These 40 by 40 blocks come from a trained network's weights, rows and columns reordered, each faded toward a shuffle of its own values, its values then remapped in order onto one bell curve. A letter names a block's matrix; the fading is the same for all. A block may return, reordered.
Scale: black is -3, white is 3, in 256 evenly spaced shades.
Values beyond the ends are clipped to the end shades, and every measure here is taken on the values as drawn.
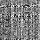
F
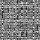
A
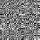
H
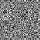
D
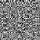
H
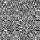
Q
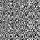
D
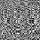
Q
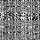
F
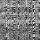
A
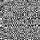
Q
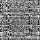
A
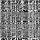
F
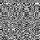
H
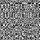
H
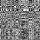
H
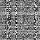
A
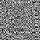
Q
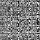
A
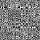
Q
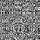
D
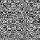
Q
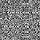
H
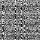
A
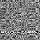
H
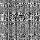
F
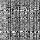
F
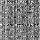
F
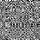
D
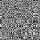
Q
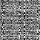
A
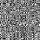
D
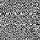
Q
